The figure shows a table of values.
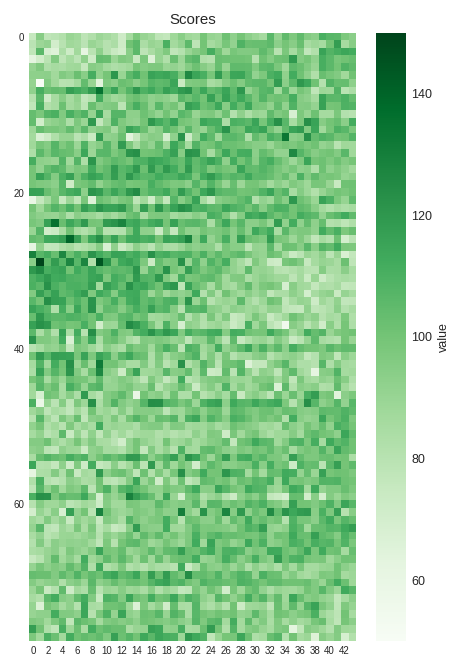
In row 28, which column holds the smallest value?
42
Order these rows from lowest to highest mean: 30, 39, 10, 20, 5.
39, 10, 30, 5, 20
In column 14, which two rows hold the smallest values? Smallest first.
46, 73
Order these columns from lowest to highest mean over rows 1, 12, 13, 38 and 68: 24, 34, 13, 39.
13, 39, 24, 34
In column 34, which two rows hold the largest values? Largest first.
13, 61
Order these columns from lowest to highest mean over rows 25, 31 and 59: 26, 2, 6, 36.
26, 36, 6, 2
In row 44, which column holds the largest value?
20
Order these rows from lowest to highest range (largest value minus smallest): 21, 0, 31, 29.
0, 31, 21, 29
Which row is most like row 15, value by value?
54
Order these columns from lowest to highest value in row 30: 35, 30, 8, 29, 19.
35, 30, 19, 29, 8
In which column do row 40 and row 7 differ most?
9
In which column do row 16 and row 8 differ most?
8
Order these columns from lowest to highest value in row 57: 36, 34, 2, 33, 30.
2, 33, 36, 30, 34
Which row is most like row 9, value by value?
49
